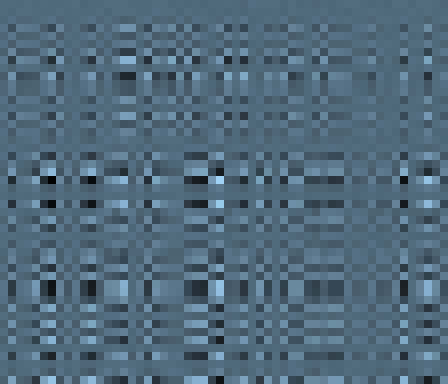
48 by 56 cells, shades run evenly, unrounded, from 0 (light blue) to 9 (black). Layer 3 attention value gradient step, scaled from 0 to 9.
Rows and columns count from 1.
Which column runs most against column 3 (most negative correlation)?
29
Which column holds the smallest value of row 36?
28
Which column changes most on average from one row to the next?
7
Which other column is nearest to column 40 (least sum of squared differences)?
34
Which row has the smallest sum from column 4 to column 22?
8
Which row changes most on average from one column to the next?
23
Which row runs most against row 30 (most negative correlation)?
44
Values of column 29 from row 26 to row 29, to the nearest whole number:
5 5 4 5
